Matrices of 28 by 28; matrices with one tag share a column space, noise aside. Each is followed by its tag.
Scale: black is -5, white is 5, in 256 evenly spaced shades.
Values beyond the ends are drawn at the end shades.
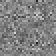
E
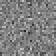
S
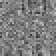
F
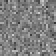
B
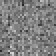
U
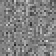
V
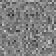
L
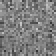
B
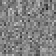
F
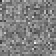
E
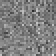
V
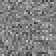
S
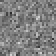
L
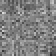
F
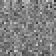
B
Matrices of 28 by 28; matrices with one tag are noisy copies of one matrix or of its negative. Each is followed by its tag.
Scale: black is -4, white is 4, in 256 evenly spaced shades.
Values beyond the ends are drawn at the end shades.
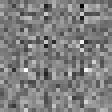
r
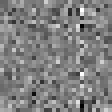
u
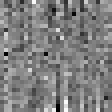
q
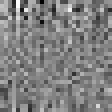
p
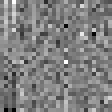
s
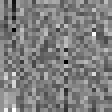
s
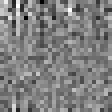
p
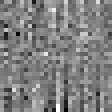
q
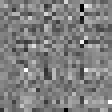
r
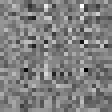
r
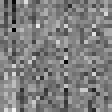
s
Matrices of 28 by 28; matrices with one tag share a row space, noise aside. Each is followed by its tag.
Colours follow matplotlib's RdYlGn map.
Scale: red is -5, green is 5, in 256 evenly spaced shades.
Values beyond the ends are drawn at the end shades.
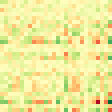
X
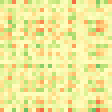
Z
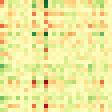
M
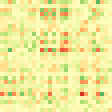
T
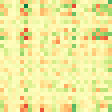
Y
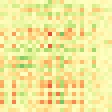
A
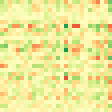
X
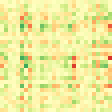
Y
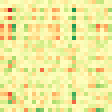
Z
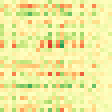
A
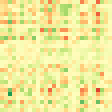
T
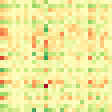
M
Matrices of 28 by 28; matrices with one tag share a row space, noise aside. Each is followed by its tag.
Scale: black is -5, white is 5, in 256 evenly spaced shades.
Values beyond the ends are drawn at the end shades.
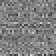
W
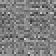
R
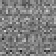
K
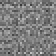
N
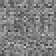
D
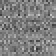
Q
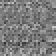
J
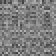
N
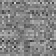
R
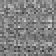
D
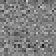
D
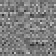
R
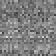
W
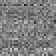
W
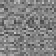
D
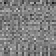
Q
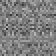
K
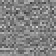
R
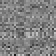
R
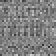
Q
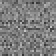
Q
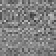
W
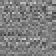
J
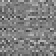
R
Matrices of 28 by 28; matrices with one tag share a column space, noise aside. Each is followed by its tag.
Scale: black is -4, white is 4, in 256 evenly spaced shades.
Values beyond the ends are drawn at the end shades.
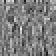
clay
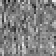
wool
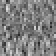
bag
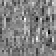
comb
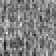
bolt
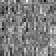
clay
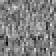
bag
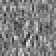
bag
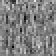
wool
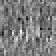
comb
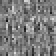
clay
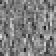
bag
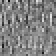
wool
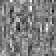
clay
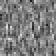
bag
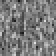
bolt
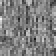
comb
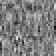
bag
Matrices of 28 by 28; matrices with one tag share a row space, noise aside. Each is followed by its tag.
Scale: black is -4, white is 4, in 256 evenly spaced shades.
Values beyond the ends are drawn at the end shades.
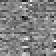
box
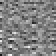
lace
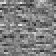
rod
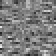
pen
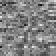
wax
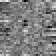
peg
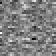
lace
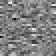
lace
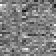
box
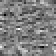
rod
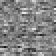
rod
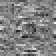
rod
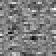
lace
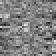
peg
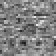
rod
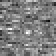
pen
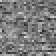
wax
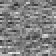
pen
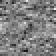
box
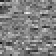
pen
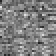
wax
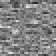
pen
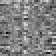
peg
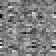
lace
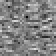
pen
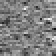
peg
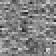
box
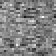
rod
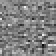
wax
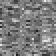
pen
